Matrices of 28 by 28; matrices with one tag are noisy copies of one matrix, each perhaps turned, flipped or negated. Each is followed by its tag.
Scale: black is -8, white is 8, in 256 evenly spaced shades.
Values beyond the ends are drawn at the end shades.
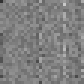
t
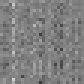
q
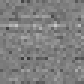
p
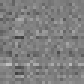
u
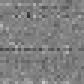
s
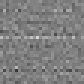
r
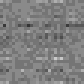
p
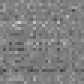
q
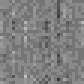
p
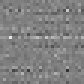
r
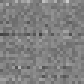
s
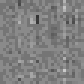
u
